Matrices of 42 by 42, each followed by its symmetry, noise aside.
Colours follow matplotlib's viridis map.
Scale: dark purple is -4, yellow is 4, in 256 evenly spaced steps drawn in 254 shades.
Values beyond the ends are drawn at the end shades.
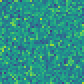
same after a half turn.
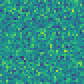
mirrored left to right.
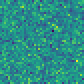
symmetric across the other diagonal.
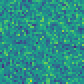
antisymmetric.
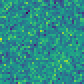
symmetric.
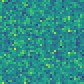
mirrored top to bottom.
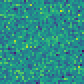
same after a half turn.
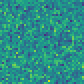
no symmetry.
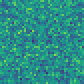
mirrored left to right.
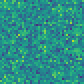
mirrored top to bottom.
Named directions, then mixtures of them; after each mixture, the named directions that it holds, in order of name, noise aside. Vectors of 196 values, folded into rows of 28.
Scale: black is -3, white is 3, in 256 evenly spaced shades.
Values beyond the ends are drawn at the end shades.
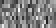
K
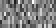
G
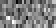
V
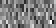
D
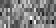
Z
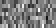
D, K.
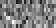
V.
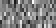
G.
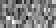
V.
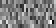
D.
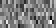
D.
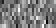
K, Z.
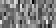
G, K.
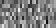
K.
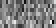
D, V.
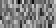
G, V.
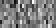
G, K.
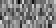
G, V.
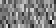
D.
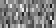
D, G.
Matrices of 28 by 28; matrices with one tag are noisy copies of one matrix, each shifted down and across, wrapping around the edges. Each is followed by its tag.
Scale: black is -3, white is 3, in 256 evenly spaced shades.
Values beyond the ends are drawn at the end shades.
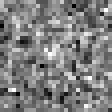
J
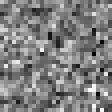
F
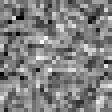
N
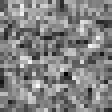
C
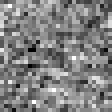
N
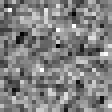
C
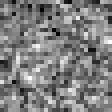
J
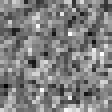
F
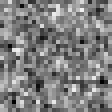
C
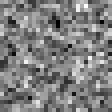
C
